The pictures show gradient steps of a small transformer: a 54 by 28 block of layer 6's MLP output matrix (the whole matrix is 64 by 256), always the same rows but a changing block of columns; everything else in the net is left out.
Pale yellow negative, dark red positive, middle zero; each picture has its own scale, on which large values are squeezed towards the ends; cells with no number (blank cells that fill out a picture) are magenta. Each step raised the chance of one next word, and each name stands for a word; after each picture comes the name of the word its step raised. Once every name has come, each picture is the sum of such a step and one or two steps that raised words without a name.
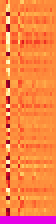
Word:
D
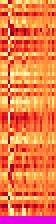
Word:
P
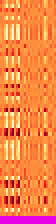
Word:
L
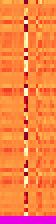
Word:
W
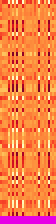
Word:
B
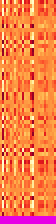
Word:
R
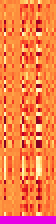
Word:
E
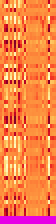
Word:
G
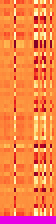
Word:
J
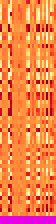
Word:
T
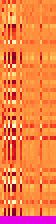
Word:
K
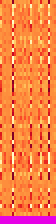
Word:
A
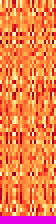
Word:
T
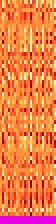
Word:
L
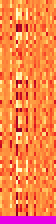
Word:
T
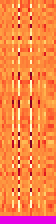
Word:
P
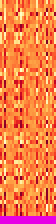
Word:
D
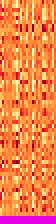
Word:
T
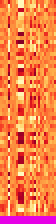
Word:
P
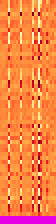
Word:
D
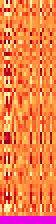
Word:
P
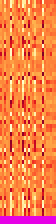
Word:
R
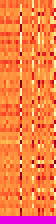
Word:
D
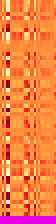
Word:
D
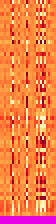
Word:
P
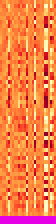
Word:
P
